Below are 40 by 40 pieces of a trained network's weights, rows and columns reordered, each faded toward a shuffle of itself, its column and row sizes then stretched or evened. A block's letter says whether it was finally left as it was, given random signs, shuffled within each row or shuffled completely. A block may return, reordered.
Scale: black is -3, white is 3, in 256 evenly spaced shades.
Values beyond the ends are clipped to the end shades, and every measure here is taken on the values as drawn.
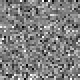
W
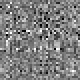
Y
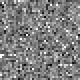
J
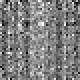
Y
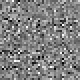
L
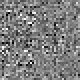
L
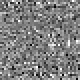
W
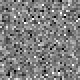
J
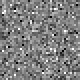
J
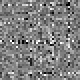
L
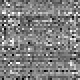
Y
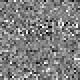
W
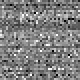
W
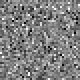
J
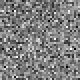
W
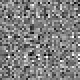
Y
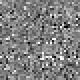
L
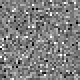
J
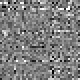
L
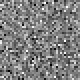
J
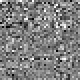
Y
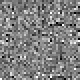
L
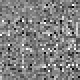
L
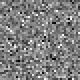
J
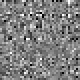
Y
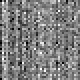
Y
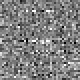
L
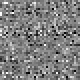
L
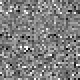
W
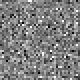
W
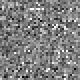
W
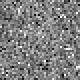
J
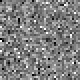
J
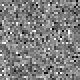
J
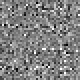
L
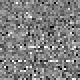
W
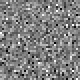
J
